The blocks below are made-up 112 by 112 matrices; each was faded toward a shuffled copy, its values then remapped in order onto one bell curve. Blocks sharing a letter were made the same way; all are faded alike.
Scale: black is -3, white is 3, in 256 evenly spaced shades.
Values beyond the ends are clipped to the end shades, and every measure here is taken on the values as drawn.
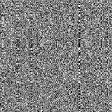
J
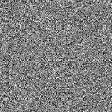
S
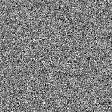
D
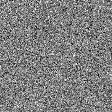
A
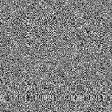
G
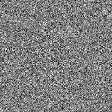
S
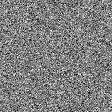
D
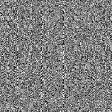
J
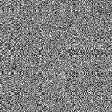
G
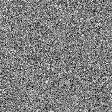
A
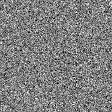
A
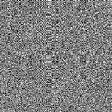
G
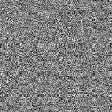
G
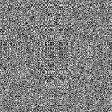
G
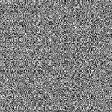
G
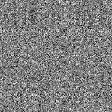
S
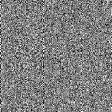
J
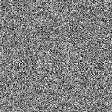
S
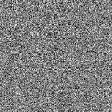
S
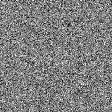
D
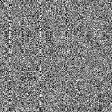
J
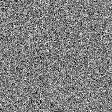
A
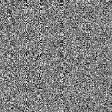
J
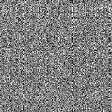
J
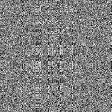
J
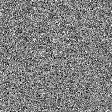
D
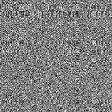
G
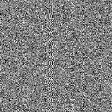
J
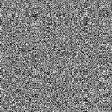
G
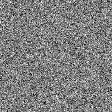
D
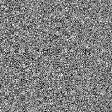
S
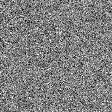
A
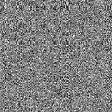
J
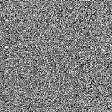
S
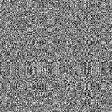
G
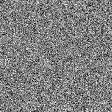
D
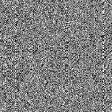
J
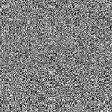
G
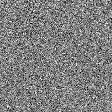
D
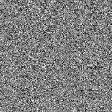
S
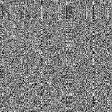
J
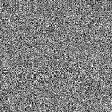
S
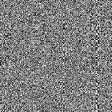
J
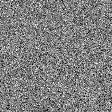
A
